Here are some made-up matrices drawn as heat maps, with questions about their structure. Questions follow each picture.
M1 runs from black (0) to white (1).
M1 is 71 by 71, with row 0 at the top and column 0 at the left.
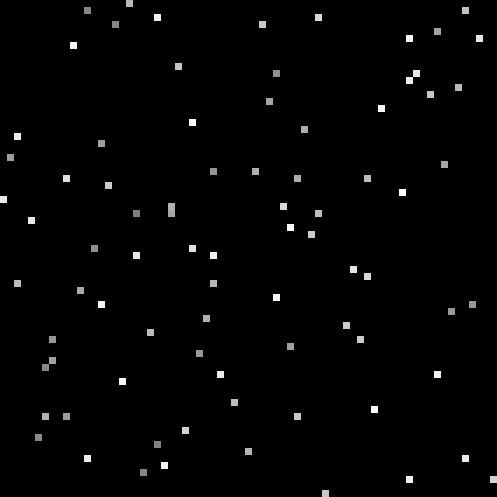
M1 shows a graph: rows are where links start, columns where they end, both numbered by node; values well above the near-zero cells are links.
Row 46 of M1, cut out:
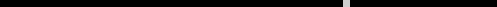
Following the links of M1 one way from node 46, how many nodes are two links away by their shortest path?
1
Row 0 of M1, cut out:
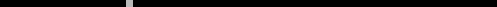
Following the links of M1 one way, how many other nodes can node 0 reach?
8
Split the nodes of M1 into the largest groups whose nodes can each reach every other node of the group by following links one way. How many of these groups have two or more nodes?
6
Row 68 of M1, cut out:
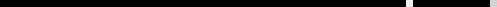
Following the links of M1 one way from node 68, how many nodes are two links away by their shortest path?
2
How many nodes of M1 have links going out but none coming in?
4
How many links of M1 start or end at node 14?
3
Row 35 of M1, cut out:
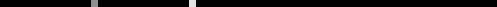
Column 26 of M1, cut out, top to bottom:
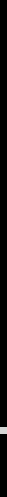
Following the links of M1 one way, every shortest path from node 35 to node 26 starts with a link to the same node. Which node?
node 13
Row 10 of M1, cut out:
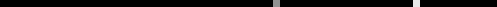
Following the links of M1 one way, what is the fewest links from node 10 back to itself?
3
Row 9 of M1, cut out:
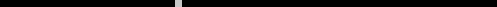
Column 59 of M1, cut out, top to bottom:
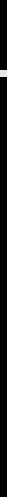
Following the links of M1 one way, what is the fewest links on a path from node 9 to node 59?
5
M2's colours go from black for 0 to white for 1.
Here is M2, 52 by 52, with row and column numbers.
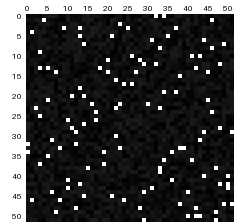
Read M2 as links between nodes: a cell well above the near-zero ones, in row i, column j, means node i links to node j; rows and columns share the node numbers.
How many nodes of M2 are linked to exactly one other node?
11
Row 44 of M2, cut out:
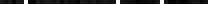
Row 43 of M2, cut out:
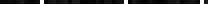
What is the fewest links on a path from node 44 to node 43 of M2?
3
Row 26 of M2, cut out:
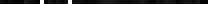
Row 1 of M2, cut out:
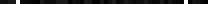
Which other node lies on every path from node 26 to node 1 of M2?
node 46
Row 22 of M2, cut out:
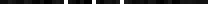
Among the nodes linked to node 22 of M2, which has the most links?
node 23
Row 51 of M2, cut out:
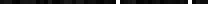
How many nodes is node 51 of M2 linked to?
2
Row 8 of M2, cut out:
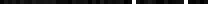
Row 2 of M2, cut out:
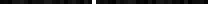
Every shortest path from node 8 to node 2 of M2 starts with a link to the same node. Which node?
node 33
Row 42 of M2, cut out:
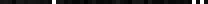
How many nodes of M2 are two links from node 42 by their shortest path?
7
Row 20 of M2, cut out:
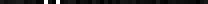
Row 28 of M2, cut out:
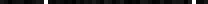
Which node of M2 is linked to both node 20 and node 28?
node 11
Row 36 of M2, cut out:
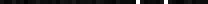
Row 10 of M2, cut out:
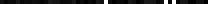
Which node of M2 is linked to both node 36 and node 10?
node 41
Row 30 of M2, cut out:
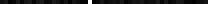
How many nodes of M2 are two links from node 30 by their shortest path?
2
